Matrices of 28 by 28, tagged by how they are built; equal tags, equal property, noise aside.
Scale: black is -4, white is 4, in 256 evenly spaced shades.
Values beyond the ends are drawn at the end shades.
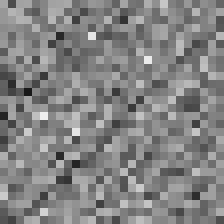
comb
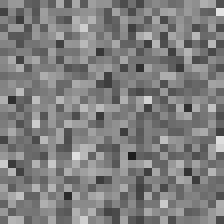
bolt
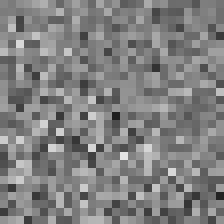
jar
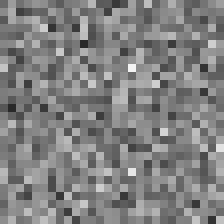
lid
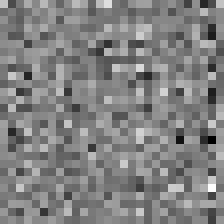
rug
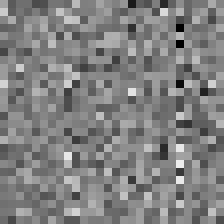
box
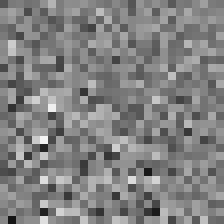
jar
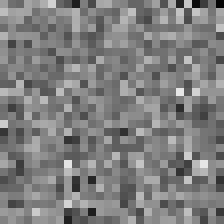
rug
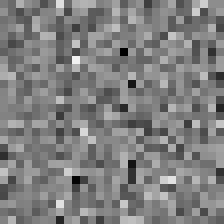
box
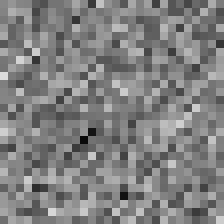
comb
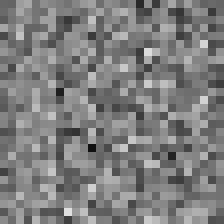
bolt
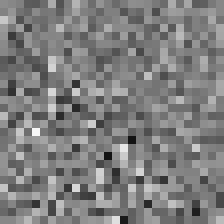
jar
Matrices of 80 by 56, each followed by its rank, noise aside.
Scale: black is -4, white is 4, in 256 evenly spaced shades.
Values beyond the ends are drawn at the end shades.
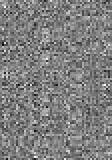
eight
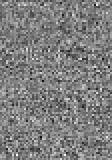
twelve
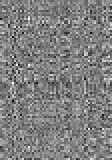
eight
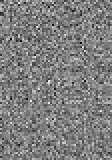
twelve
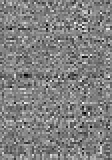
eight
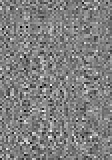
eight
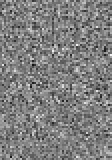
twelve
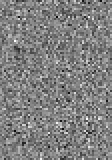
twelve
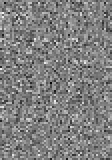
twelve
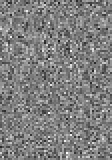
twelve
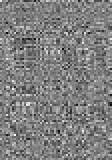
six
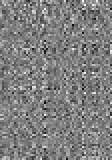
six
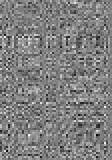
six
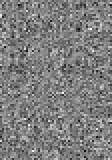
twelve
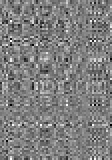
four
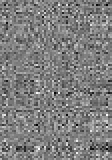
six
